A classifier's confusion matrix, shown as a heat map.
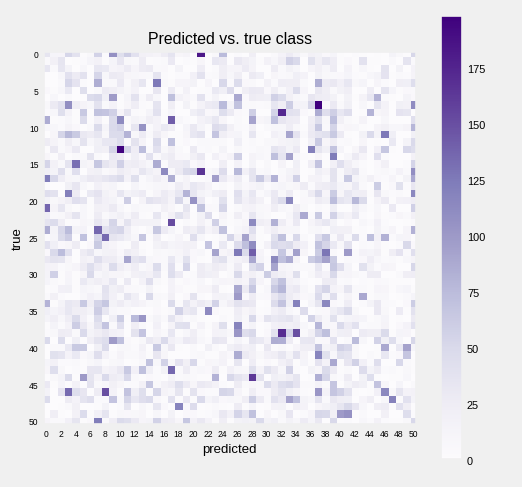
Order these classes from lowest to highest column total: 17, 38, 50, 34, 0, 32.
0, 38, 34, 17, 50, 32
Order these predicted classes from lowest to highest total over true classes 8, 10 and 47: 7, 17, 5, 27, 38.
27, 38, 17, 5, 7
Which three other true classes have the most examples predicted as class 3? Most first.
46, 19, 7
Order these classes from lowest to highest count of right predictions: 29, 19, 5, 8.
5, 29, 8, 19
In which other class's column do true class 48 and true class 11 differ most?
18
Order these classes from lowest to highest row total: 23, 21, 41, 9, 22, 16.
21, 22, 41, 23, 9, 16
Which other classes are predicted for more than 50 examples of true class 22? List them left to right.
35, 37, 39
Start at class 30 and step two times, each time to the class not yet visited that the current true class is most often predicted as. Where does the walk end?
33
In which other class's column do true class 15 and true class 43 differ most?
4
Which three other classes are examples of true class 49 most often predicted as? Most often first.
41, 40, 28
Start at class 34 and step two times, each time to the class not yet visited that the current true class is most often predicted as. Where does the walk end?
32
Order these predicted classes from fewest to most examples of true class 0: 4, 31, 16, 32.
31, 32, 16, 4
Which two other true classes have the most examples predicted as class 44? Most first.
8, 25
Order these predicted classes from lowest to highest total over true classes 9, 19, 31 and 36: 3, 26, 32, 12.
26, 12, 32, 3
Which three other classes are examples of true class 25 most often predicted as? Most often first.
8, 27, 46
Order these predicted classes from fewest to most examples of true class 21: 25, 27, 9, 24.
25, 27, 9, 24
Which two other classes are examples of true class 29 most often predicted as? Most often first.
31, 39
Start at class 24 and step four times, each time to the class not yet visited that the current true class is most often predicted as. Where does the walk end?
28
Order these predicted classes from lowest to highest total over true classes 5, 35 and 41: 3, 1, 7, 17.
17, 1, 3, 7
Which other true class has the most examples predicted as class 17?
23
